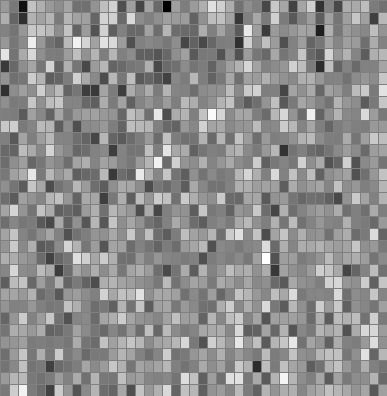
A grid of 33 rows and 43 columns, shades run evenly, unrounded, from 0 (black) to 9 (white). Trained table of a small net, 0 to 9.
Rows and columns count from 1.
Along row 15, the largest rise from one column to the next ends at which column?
16
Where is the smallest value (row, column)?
1, 19
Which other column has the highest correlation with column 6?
17
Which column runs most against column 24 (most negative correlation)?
30
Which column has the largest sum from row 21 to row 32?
38
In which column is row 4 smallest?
27
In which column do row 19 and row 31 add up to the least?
6
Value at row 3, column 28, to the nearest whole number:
8
